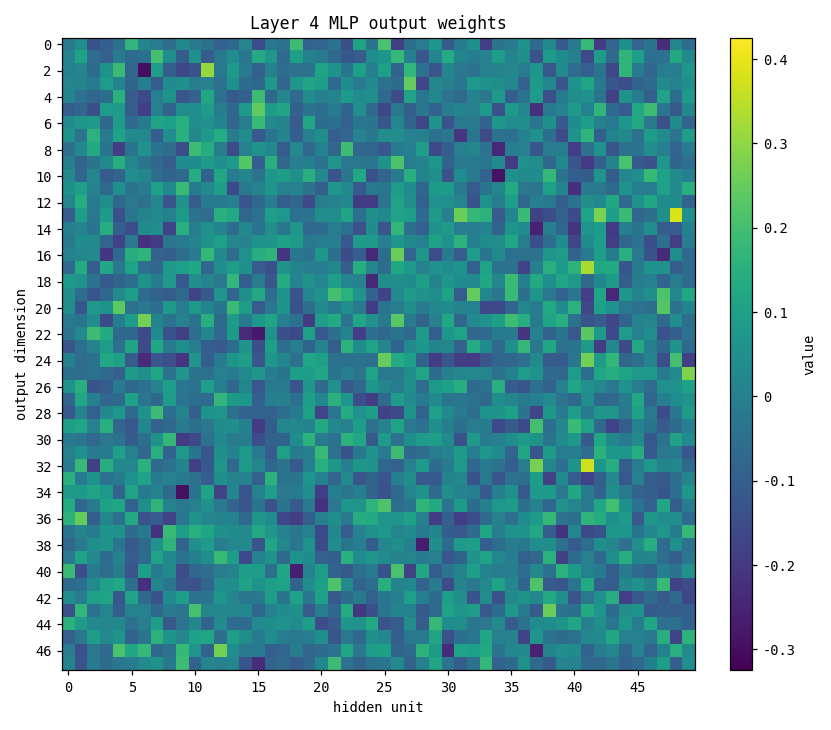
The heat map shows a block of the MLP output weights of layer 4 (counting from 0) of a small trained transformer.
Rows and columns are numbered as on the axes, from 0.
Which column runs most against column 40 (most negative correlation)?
16
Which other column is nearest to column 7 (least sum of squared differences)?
45
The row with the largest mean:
13
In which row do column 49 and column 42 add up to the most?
25
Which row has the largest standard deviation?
24
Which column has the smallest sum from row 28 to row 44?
9
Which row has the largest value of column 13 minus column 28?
38
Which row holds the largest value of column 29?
44
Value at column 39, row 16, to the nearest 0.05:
0.1
